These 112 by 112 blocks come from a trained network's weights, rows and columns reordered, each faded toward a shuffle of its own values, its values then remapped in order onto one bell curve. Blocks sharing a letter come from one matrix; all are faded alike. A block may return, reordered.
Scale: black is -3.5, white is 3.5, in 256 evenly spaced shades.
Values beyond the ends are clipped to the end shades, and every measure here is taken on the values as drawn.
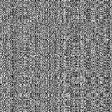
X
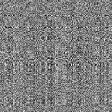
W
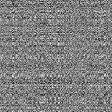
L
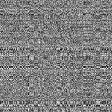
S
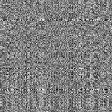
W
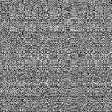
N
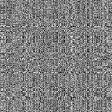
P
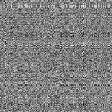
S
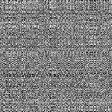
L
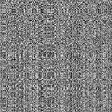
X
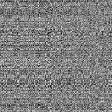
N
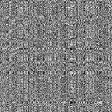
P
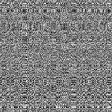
S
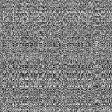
S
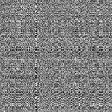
L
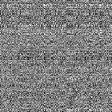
N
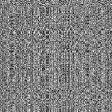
X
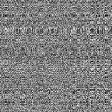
N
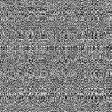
S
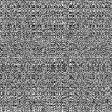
L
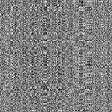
P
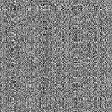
P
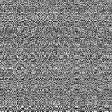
S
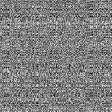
L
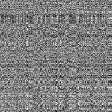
L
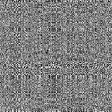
P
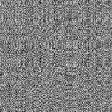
W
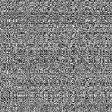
N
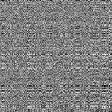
S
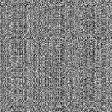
X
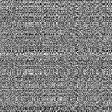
L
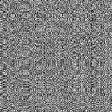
W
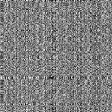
X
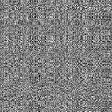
P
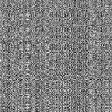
X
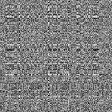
S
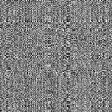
P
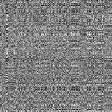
L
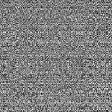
N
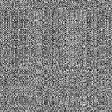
W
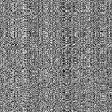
X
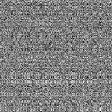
N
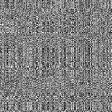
P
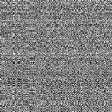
N
